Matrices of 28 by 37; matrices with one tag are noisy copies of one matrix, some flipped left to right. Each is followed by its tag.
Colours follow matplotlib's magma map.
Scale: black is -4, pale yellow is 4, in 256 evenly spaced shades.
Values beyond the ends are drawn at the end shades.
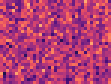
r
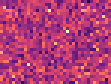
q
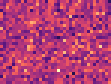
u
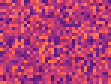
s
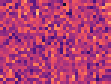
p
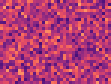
q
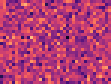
p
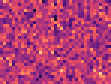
s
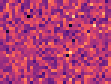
u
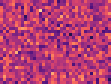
p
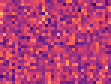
p
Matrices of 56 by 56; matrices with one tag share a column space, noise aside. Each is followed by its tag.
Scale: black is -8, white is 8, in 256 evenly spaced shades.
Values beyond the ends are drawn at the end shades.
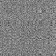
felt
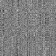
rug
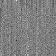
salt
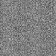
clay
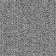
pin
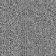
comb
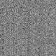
comb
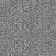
pin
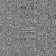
clay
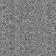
clay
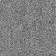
felt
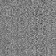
comb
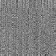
salt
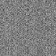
comb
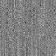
rug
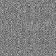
felt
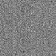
felt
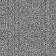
pin
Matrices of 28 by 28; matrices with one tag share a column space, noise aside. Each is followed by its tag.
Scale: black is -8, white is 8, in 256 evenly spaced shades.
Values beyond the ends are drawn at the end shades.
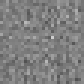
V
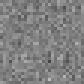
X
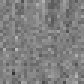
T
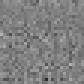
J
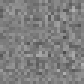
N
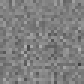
J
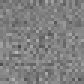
J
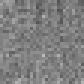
T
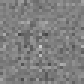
J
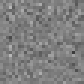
N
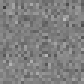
N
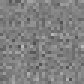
J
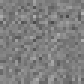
V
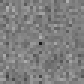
X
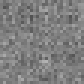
X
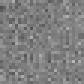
X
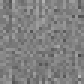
T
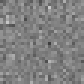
X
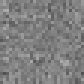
V
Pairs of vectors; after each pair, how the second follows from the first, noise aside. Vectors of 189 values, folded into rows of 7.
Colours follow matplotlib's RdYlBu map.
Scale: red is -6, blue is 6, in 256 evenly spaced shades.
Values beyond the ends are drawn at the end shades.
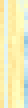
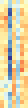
wrapped around, scaled up.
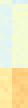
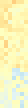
negated, partly zeroed.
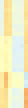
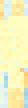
negated, partly zeroed.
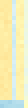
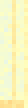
negated, shrunk.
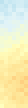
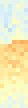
wrapped around, negated.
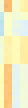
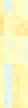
negated, shrunk.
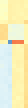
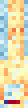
wrapped around, scaled up.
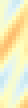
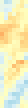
wrapped around, negated.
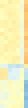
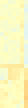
negated, shrunk.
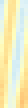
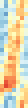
wrapped around, scaled up.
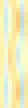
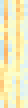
wrapped around, negated.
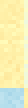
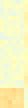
negated, shrunk.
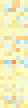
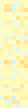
negated, shrunk.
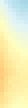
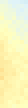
shrunk.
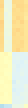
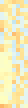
sign-scrambled.
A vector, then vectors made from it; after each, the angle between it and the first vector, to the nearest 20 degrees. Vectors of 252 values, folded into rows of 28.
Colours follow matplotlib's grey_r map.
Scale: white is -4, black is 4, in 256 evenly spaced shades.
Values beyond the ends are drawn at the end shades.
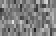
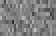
140 degrees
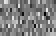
80 degrees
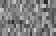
160 degrees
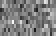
20 degrees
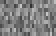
120 degrees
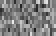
20 degrees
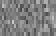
40 degrees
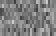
20 degrees
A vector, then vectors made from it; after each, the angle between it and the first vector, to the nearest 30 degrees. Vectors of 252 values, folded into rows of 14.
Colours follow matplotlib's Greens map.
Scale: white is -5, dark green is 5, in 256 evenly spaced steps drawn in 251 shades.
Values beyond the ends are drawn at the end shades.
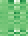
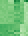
120 degrees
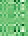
120 degrees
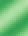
90 degrees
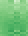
60 degrees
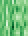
90 degrees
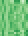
120 degrees
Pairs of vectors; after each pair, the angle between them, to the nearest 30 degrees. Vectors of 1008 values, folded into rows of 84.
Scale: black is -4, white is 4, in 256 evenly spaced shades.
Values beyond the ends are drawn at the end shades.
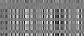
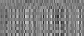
30 degrees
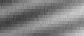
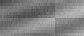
30 degrees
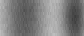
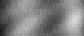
150 degrees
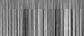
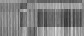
120 degrees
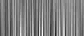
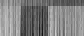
120 degrees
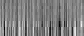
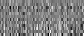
120 degrees
